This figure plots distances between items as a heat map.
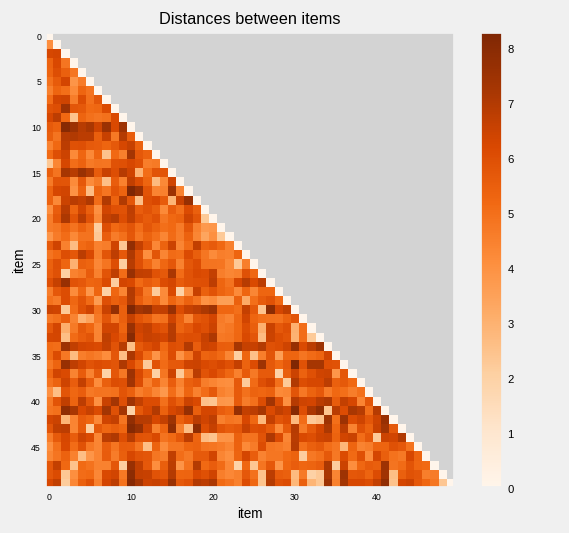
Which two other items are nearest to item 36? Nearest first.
12, 45
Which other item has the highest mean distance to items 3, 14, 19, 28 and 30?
10
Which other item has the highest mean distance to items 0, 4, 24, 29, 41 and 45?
30
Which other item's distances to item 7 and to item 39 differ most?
1
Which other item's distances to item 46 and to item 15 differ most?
4
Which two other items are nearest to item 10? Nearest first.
41, 34
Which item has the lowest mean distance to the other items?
22
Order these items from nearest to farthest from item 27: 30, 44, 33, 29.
29, 33, 44, 30
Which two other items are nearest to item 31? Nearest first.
46, 4
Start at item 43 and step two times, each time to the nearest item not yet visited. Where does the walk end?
17
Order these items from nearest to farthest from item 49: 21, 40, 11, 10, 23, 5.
23, 21, 5, 40, 11, 10
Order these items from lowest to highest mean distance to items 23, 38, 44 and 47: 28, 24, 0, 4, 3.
3, 24, 28, 0, 4
